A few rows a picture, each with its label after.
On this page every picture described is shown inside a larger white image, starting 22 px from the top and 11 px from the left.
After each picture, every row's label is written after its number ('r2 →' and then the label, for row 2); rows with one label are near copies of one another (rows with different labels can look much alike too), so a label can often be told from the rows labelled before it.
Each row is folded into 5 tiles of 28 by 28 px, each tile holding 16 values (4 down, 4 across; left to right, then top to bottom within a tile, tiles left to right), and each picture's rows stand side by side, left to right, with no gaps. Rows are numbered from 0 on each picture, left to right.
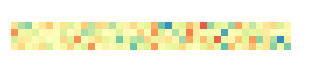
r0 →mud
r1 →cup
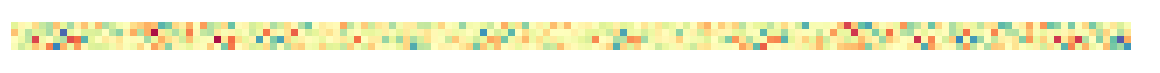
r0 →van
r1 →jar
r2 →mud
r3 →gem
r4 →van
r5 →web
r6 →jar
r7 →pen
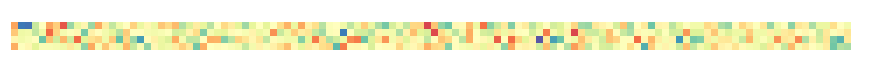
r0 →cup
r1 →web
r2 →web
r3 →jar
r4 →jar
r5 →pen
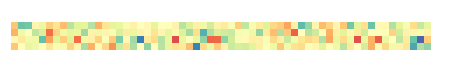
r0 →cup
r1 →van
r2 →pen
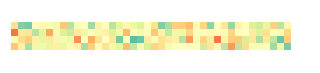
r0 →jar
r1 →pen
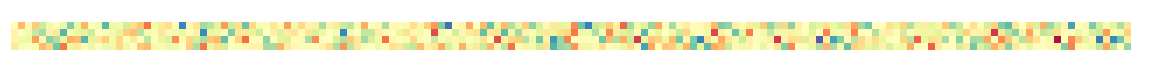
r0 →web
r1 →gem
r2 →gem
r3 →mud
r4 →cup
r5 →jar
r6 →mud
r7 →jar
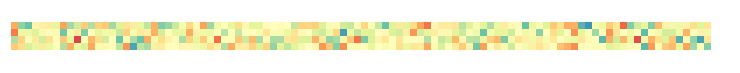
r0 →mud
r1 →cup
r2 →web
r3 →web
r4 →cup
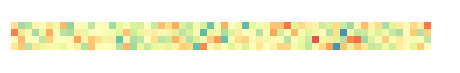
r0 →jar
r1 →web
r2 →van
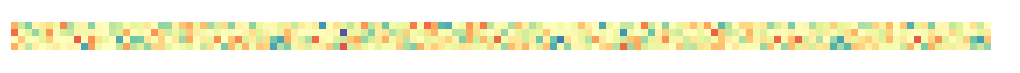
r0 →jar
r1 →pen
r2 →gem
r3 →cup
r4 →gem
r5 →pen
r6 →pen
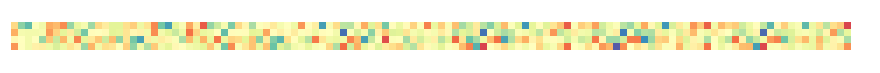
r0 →cup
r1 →cup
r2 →gem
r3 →web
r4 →web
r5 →web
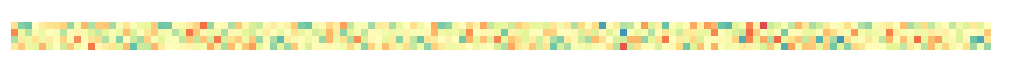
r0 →mud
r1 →cup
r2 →cup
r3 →cup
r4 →gem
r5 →cup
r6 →pen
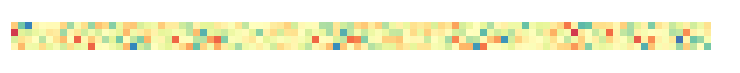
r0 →mud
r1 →van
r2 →van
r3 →web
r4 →jar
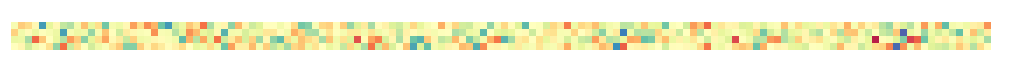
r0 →gem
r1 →cup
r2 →pen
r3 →web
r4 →web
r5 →van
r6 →van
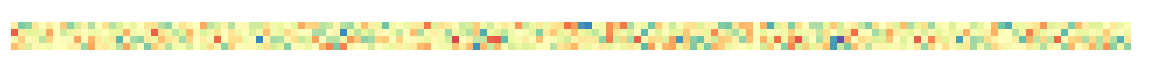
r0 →jar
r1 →jar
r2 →web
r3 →van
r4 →cup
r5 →pen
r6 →jar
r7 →cup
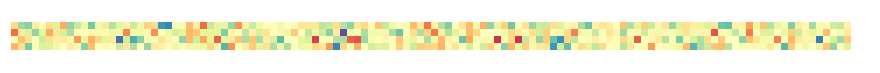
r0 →jar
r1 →cup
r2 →van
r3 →pen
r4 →mud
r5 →jar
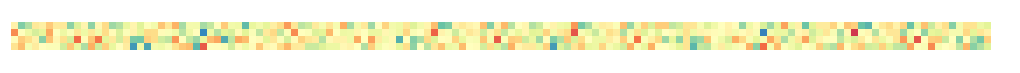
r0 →pen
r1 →web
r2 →jar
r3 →mud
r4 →mud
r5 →gem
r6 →mud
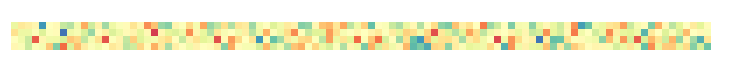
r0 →gem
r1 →jar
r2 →pen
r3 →jar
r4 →cup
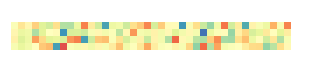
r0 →web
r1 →gem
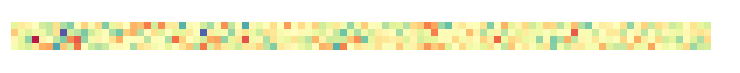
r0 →van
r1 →gem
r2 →web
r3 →mud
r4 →mud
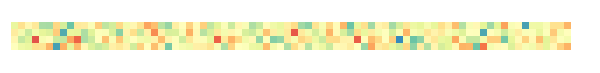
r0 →van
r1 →jar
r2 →jar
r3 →web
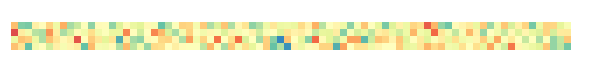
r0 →jar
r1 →pen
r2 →web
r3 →mud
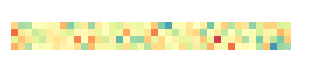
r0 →jar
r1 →mud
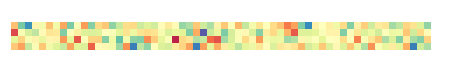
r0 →mud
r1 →van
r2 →mud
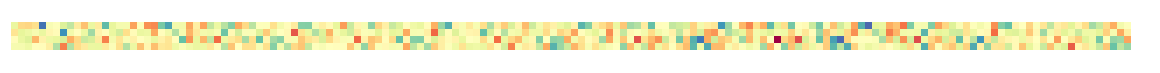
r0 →gem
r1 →cup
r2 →jar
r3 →mud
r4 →pen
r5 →pen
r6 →cup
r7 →mud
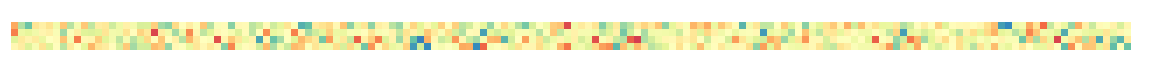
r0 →mud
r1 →jar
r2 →pen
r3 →web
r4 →van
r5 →gem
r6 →van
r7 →cup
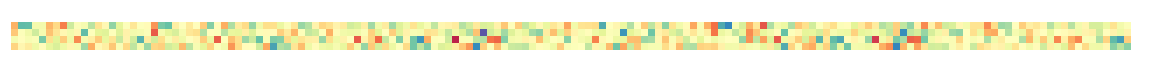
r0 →cup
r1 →mud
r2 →pen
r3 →van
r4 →gem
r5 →cup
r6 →van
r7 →pen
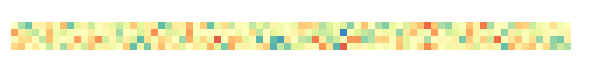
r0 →pen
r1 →pen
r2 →web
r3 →cup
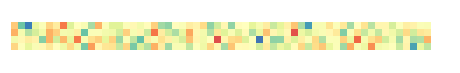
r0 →cup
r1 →jar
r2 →mud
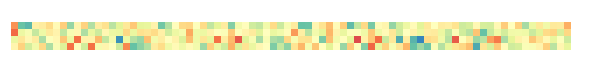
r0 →mud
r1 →pen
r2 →pen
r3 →van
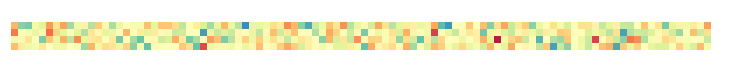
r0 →cup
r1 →web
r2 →cup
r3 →mud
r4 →van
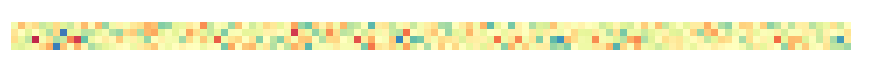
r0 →van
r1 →cup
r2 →jar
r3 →pen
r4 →van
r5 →pen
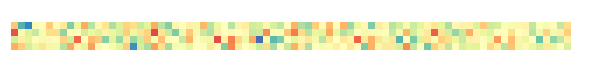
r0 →mud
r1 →jar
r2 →jar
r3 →jar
